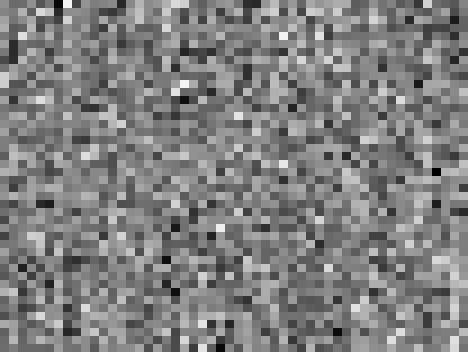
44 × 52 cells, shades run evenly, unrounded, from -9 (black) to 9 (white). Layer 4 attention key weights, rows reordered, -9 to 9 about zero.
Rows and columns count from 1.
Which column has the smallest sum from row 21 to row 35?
43
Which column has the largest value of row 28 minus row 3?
51
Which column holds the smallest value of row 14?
33
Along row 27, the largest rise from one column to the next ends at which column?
27
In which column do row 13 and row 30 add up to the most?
5
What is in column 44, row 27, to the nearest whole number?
-5
